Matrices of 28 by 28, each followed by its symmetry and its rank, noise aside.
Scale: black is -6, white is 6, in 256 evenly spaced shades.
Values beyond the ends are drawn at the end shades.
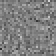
antisymmetric, rank eight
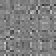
antisymmetric, rank four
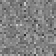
no symmetry, rank eight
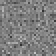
no symmetry, rank eight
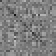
symmetric, rank four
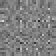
no symmetry, rank six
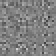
antisymmetric, rank four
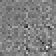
symmetric, rank six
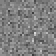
no symmetry, rank eight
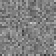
antisymmetric, rank eight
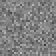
no symmetry, rank eight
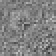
symmetric, rank six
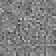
antisymmetric, rank eight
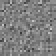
antisymmetric, rank six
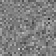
antisymmetric, rank eight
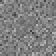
symmetric, rank eight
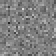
antisymmetric, rank eight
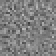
antisymmetric, rank six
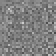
symmetric, rank four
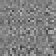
no symmetry, rank four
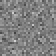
no symmetry, rank six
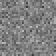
no symmetry, rank six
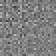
antisymmetric, rank six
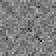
symmetric, rank eight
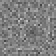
symmetric, rank eight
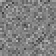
symmetric, rank eight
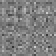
antisymmetric, rank six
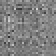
antisymmetric, rank four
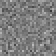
no symmetry, rank eight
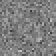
symmetric, rank eight
